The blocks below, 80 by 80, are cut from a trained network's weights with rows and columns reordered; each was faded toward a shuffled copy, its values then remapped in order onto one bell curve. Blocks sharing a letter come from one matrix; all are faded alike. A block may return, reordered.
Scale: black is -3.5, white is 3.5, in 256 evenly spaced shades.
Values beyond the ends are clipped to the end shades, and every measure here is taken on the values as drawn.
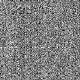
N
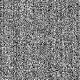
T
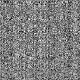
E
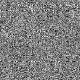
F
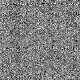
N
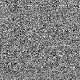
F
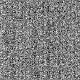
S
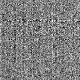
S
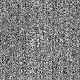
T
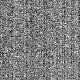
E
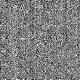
N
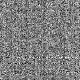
N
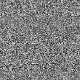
F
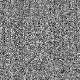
N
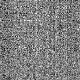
S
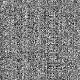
T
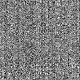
T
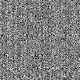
S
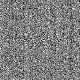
N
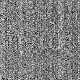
E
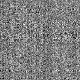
S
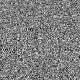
F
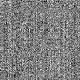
T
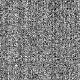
T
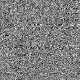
F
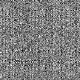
E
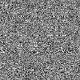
F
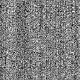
E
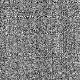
N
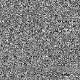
F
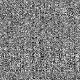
N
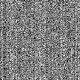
T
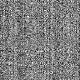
E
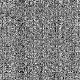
E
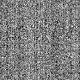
E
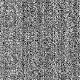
E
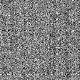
N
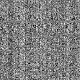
E
